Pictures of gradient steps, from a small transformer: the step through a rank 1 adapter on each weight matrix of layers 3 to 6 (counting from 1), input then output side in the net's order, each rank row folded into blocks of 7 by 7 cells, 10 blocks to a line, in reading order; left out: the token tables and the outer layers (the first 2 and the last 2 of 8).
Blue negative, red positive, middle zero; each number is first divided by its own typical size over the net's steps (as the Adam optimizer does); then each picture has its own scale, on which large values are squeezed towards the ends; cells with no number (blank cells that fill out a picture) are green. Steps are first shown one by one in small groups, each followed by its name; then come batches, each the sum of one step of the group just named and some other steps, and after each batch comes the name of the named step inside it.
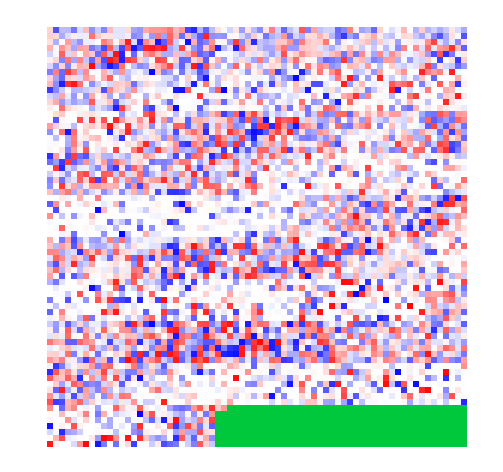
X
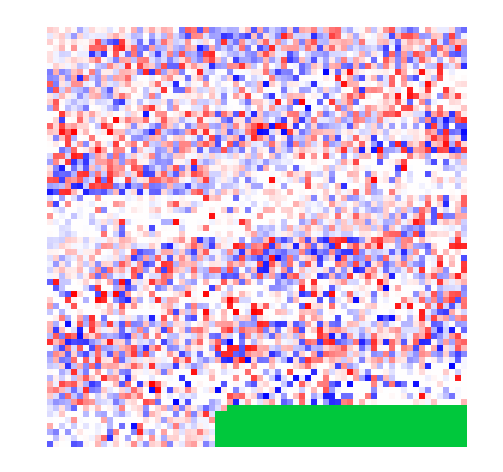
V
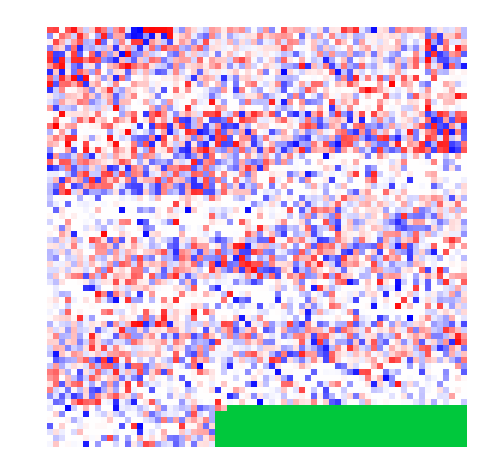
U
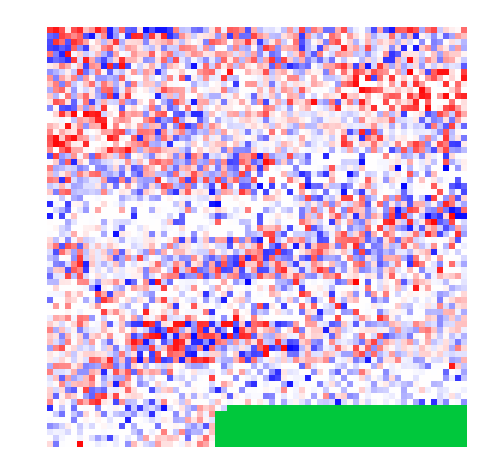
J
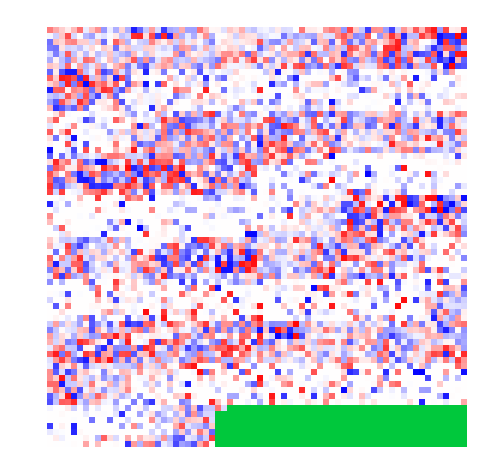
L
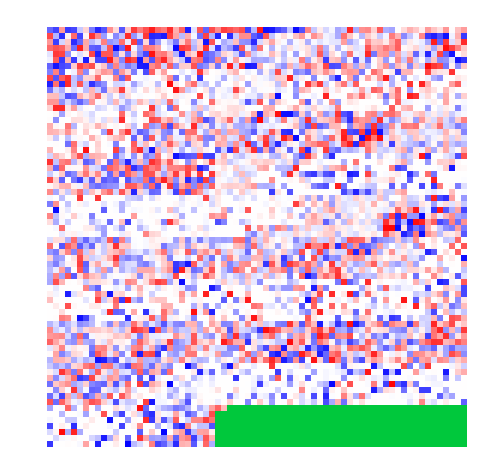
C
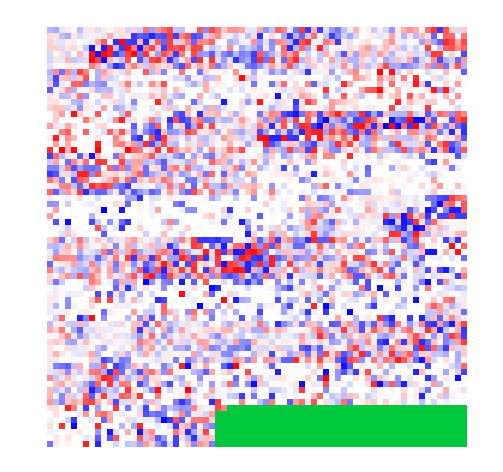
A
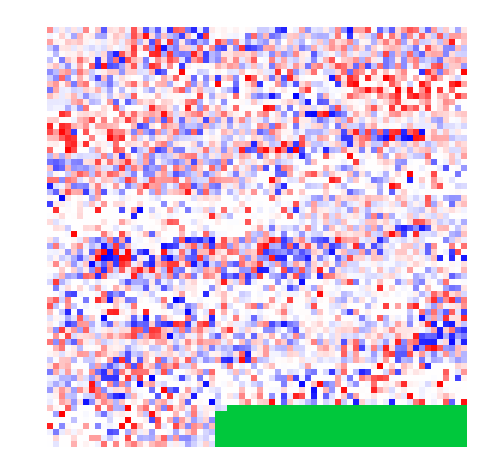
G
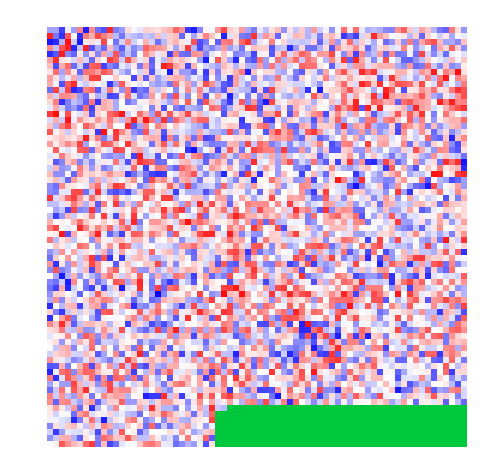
X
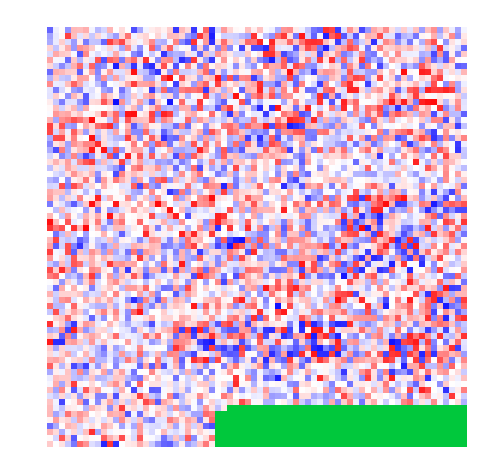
X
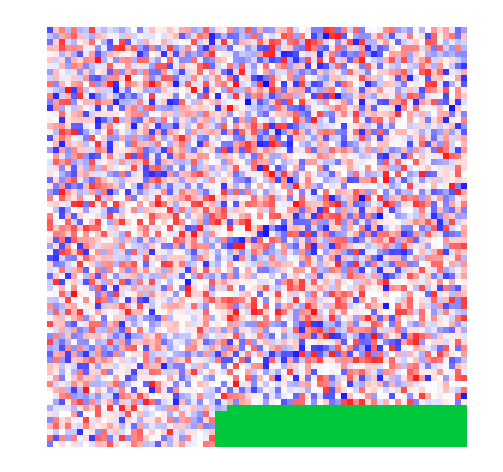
V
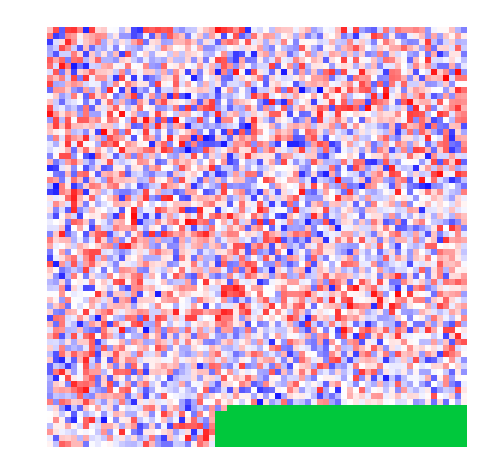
U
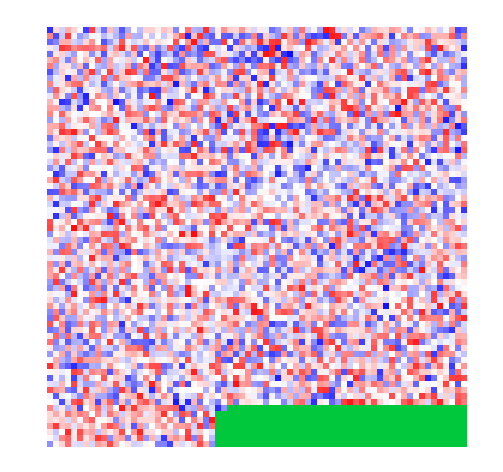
V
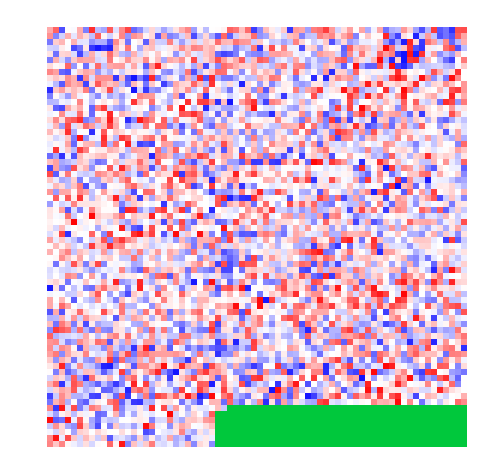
L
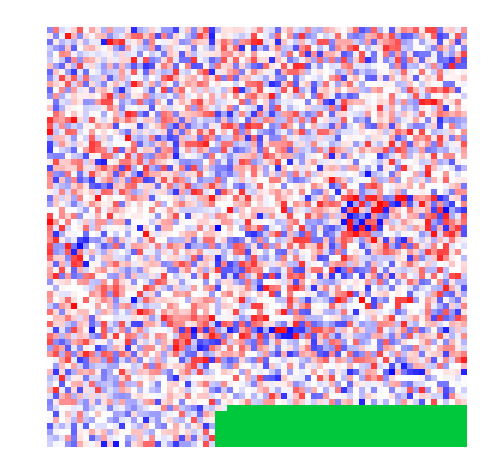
L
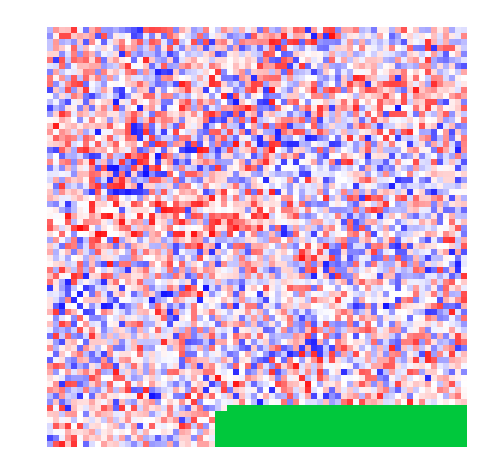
U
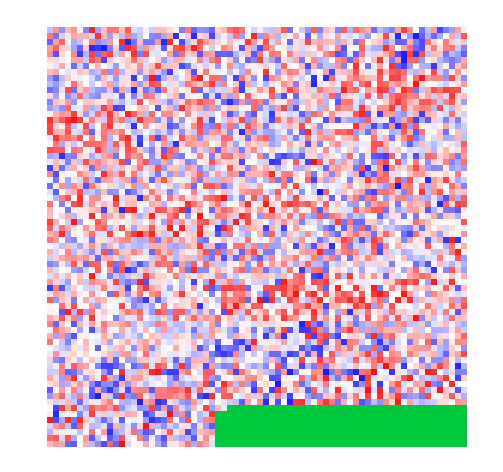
A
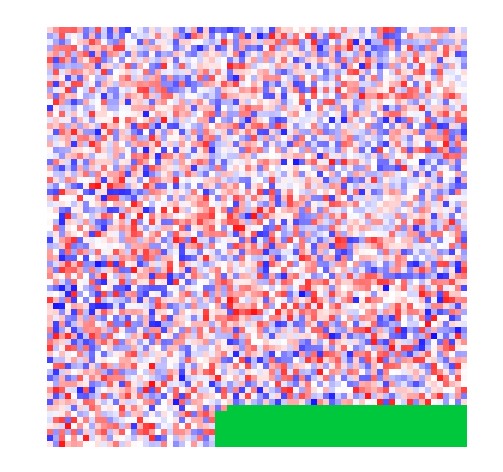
V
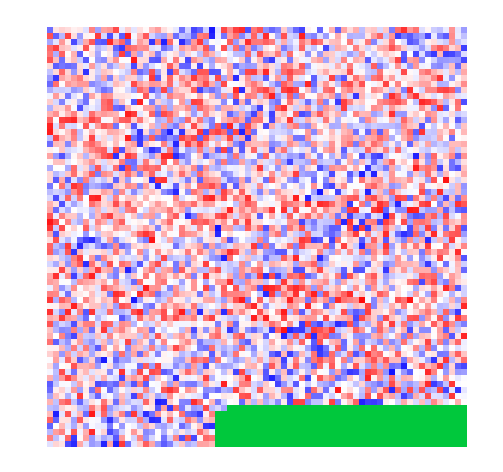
C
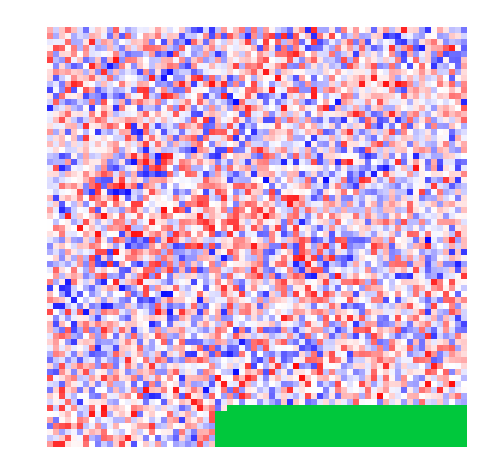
X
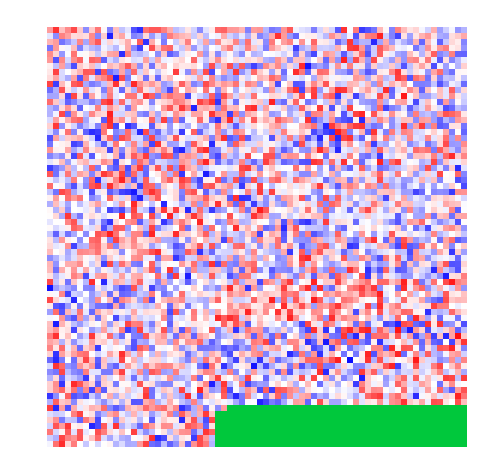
U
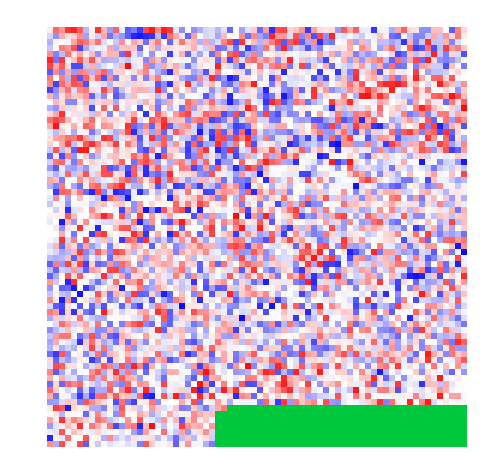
U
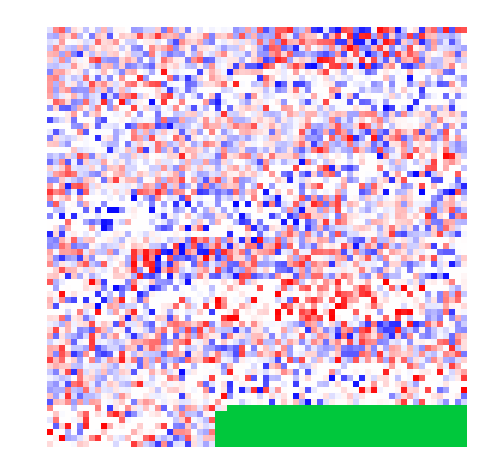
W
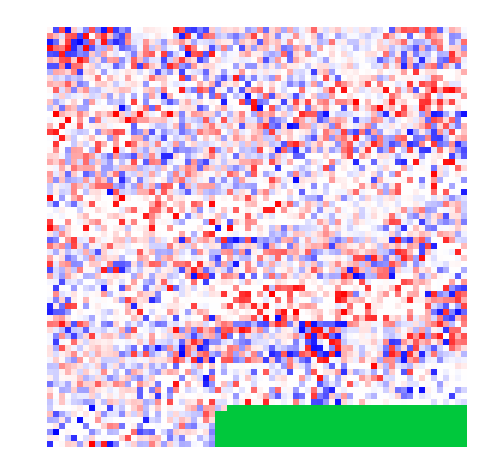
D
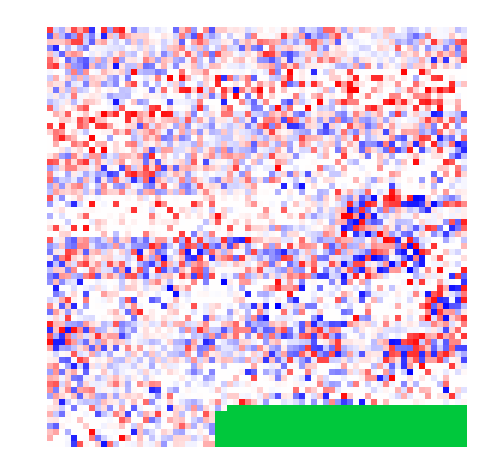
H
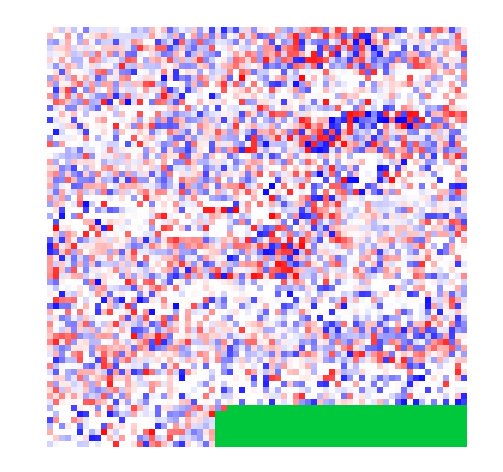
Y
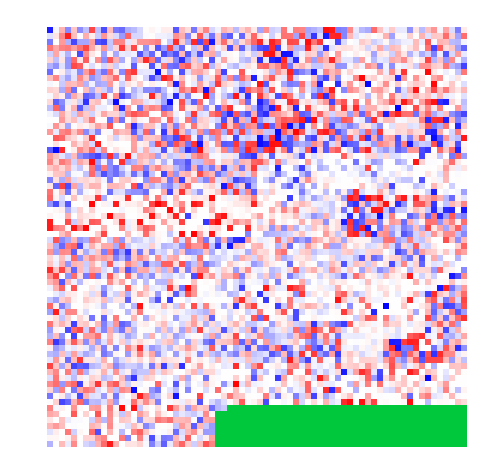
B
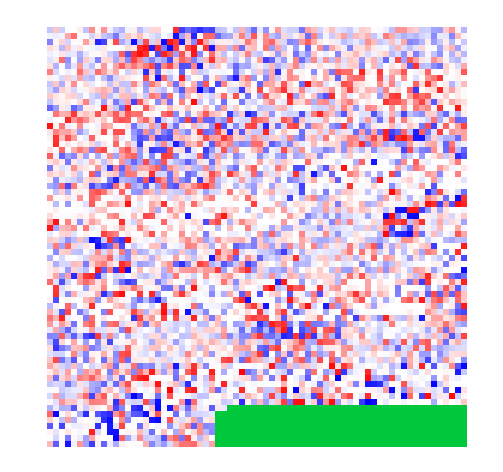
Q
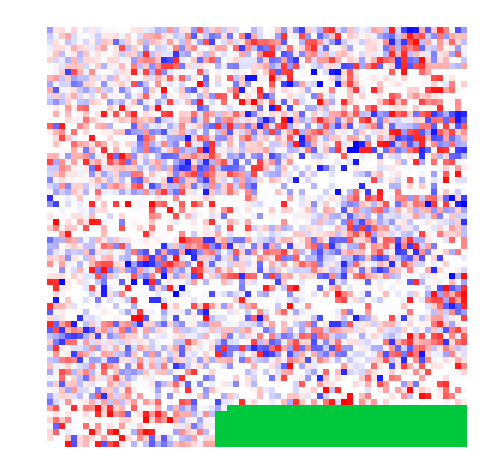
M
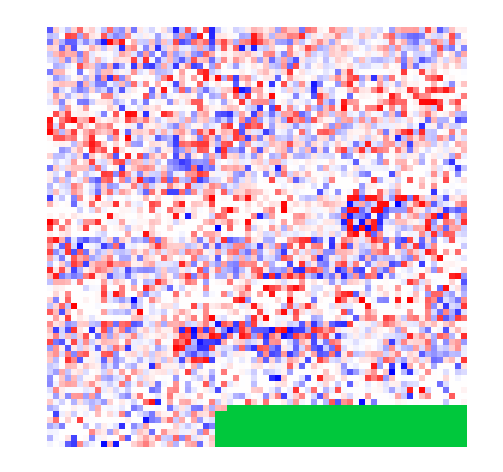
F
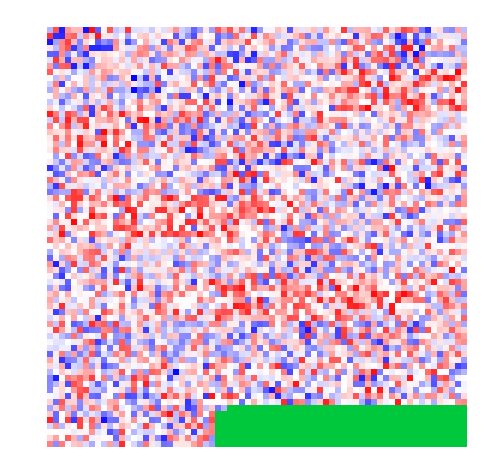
Q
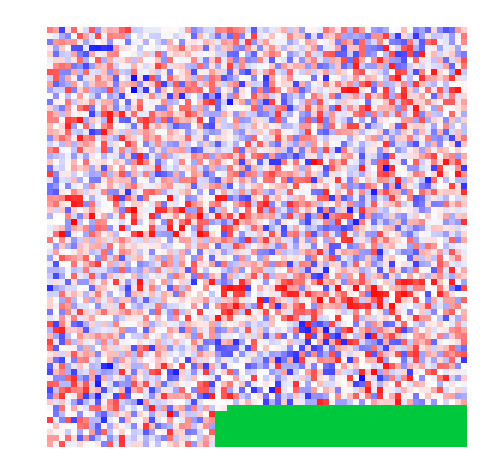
H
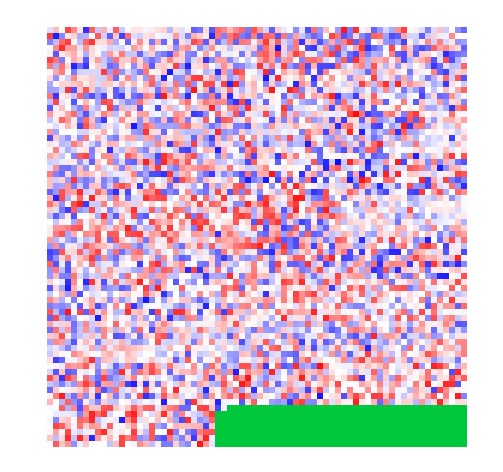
Y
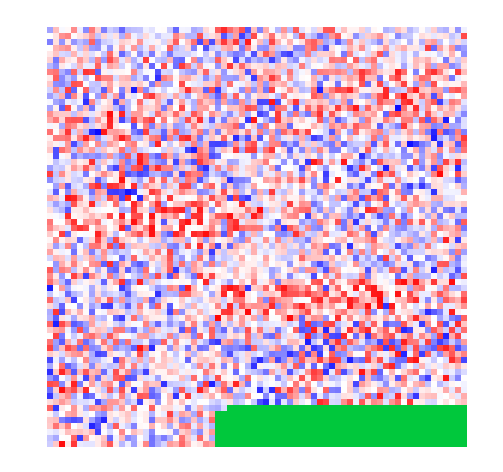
B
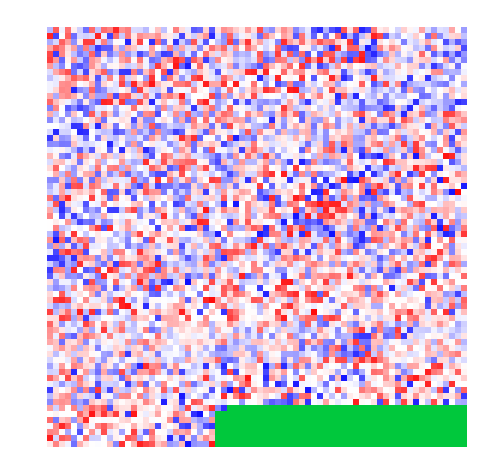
W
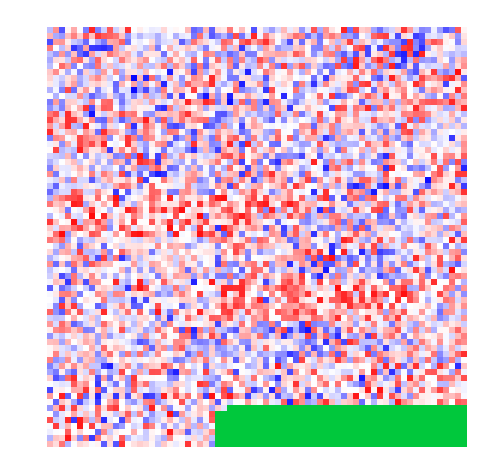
F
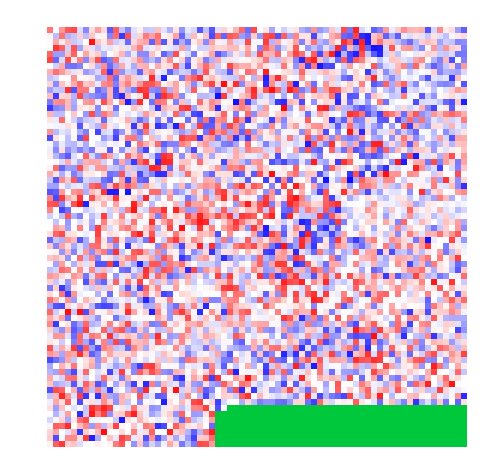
Y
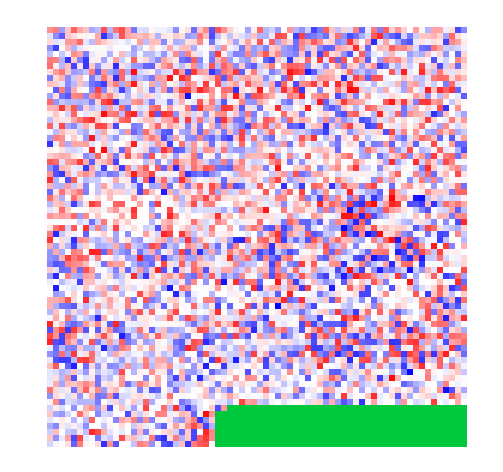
H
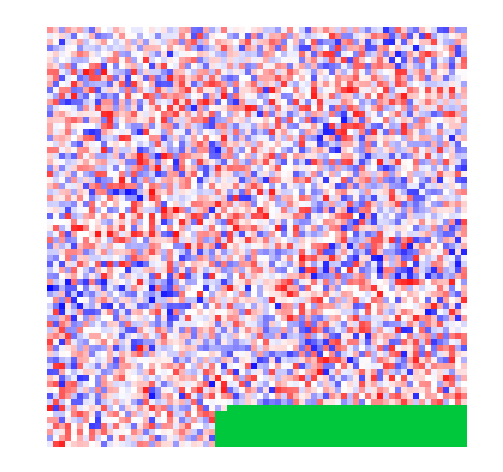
H
